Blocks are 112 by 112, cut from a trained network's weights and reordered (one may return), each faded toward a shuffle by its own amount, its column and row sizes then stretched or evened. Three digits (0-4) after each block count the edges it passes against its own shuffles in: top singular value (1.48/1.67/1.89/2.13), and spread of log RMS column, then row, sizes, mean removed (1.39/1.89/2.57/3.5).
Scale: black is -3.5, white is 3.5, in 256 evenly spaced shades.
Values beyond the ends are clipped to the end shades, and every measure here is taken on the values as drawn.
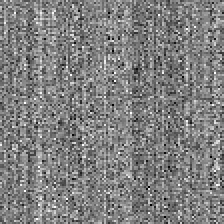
4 2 0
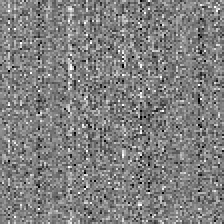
2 3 0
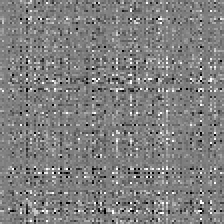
3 4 4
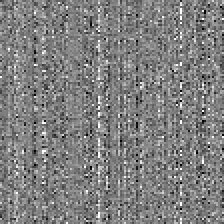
4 4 1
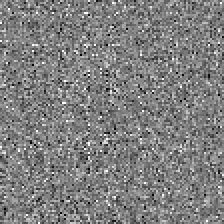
0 2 1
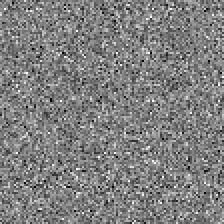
1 1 1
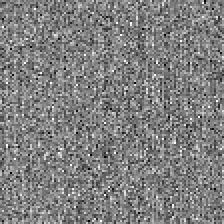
2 0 0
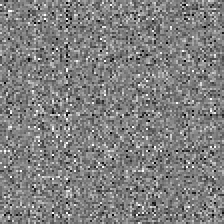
0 3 2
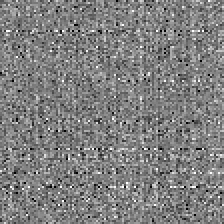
2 0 3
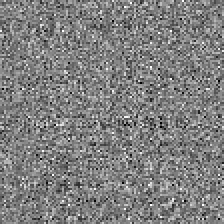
3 2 2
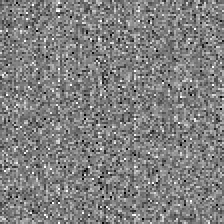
0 2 0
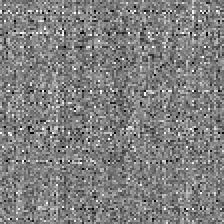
2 1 3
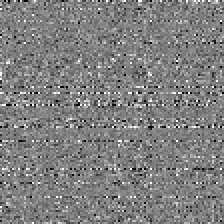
2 2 4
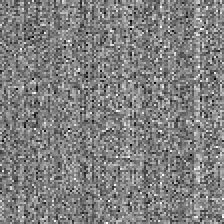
3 1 0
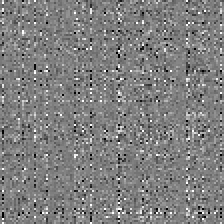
2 4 3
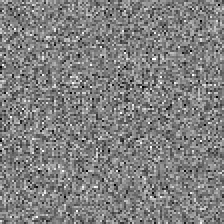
1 1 1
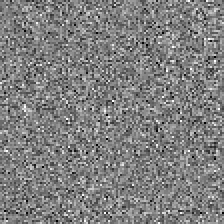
2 1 1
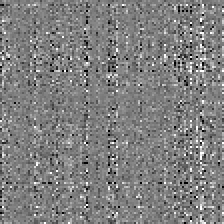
2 4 3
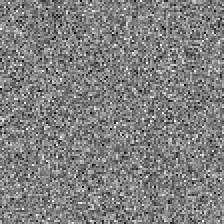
1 0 0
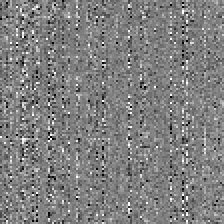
0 4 0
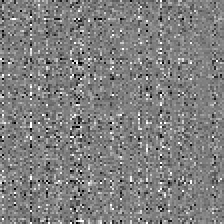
1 4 3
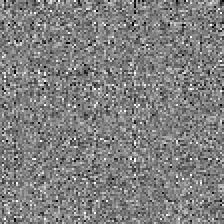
2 2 2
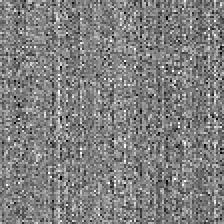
4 3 1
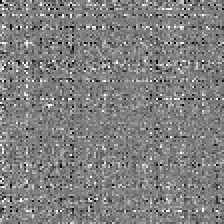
2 3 4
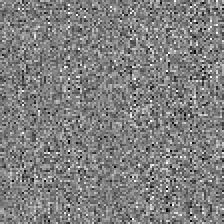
3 3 1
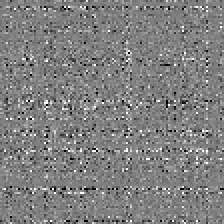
0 3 4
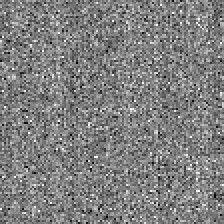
1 0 1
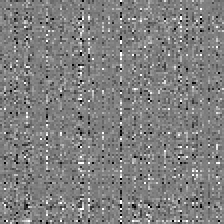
1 4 3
